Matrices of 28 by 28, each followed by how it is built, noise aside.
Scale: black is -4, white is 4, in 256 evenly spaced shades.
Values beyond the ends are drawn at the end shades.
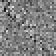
banded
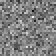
noise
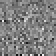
uneven rows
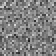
repeating columns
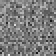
repeating columns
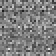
repeating columns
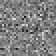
uneven rows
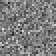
noise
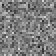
repeating columns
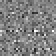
uneven rows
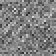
Hankel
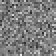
noise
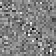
banded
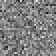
noise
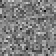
noise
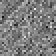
Hankel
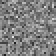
noise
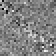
banded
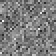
Hankel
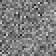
Hankel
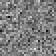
noise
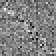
banded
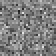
repeating columns
